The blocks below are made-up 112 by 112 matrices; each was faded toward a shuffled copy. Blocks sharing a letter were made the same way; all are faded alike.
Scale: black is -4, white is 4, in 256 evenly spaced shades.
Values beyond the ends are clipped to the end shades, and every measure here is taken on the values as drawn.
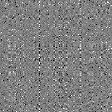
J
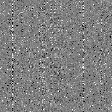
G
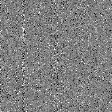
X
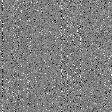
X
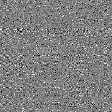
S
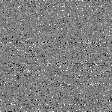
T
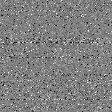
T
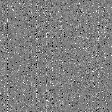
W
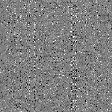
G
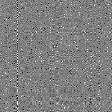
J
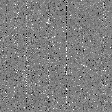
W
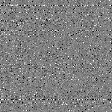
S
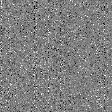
X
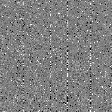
G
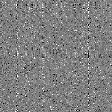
G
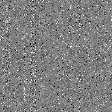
W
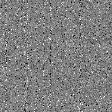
X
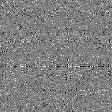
S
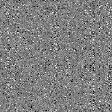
G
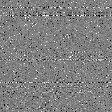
S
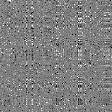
J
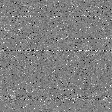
T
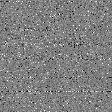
T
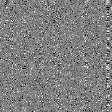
G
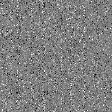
X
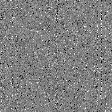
X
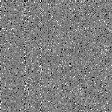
G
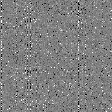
G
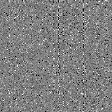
G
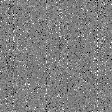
W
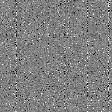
G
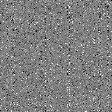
W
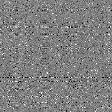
S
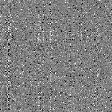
G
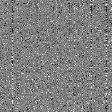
G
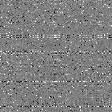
S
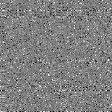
S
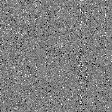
X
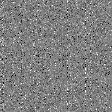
X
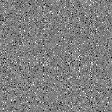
G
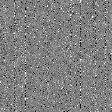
X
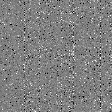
W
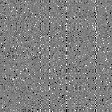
J
